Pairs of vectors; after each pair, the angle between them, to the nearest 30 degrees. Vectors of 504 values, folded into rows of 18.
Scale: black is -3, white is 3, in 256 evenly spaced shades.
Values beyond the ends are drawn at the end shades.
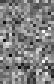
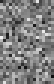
30 degrees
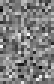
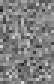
30 degrees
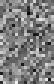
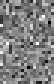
60 degrees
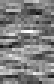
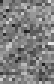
120 degrees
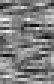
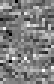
120 degrees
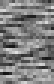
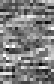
150 degrees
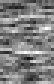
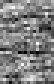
150 degrees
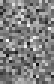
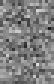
150 degrees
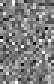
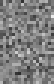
90 degrees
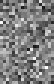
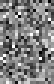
90 degrees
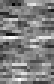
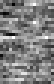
30 degrees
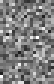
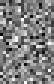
120 degrees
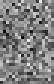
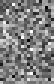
150 degrees
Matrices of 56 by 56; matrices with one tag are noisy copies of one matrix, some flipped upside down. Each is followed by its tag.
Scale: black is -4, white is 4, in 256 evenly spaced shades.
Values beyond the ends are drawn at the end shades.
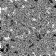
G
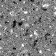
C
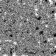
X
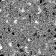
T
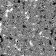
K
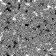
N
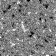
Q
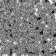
X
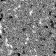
K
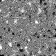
T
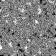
T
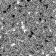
Q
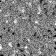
T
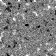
N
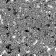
N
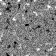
N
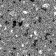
C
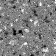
C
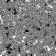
N
